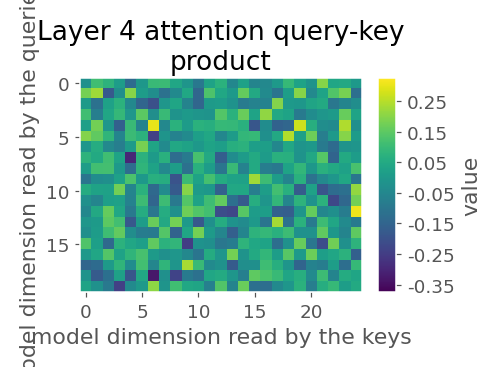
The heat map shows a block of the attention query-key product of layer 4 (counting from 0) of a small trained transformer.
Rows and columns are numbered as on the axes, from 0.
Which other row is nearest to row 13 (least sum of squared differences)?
0
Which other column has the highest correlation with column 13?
23
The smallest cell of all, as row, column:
18, 6
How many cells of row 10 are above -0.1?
18
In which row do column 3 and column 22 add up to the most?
15
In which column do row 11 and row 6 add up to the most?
5
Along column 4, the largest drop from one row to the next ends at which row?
7
